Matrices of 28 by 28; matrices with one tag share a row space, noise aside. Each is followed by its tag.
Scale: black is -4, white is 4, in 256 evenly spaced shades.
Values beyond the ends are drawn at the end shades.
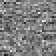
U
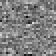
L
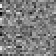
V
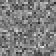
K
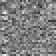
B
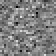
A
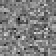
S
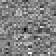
K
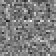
K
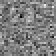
A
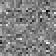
V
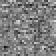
S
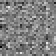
V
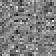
A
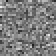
V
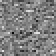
A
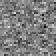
S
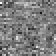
L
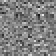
K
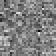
U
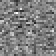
A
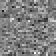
S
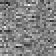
L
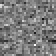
U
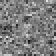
L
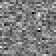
U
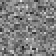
A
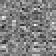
B
